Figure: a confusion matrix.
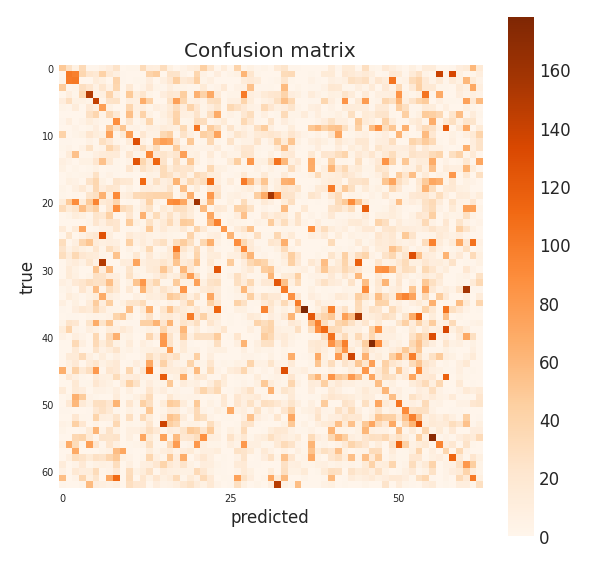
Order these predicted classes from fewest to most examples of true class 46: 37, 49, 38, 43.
49, 37, 38, 43
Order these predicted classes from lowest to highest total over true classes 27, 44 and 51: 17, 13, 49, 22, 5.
22, 5, 49, 17, 13
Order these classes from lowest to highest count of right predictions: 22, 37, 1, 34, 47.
47, 22, 34, 1, 37
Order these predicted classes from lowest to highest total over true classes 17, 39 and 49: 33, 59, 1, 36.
36, 59, 1, 33
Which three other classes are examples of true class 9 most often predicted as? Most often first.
57, 20, 47
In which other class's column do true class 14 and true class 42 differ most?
11
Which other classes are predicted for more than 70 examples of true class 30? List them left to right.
23, 47, 48
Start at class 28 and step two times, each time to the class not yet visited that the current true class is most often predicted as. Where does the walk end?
34
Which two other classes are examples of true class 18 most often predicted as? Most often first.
40, 54
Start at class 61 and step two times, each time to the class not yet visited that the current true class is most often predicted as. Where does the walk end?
55
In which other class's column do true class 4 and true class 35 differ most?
54
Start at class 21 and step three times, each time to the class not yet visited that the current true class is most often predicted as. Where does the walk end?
60
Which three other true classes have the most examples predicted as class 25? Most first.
51, 29, 6
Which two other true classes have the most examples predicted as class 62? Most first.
14, 5
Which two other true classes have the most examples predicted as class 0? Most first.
45, 61
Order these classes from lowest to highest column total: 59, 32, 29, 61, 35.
29, 35, 59, 61, 32
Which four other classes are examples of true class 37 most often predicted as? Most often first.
44, 53, 19, 42
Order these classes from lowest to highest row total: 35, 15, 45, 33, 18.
15, 18, 35, 33, 45
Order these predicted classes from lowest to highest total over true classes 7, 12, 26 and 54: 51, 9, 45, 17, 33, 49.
9, 49, 51, 45, 17, 33
